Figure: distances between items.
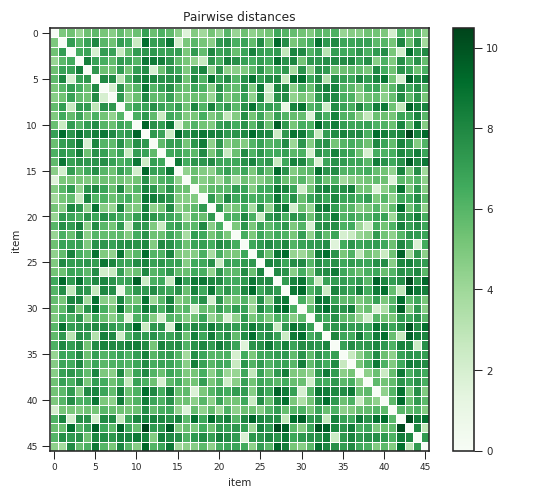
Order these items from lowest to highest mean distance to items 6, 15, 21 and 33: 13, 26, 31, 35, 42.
31, 26, 13, 35, 42
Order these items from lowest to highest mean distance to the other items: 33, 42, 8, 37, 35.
37, 35, 8, 33, 42
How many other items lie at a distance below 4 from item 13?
4
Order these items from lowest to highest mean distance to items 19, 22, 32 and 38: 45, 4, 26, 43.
4, 26, 45, 43
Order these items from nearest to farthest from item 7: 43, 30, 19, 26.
26, 19, 30, 43
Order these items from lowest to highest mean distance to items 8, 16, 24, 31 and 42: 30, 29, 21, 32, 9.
9, 21, 29, 30, 32
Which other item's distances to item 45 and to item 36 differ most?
43
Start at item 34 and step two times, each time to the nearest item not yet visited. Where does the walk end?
44
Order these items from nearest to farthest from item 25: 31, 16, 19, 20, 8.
20, 16, 31, 8, 19
